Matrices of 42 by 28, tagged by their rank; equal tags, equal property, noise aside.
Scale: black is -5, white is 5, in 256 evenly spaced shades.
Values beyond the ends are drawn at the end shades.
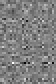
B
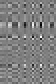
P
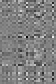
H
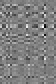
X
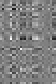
X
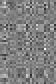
H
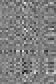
H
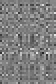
H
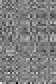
B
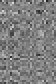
B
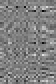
H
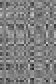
X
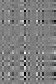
P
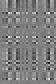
P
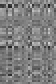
X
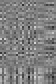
X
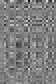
X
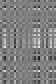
P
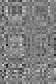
H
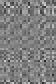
X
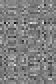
B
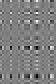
P
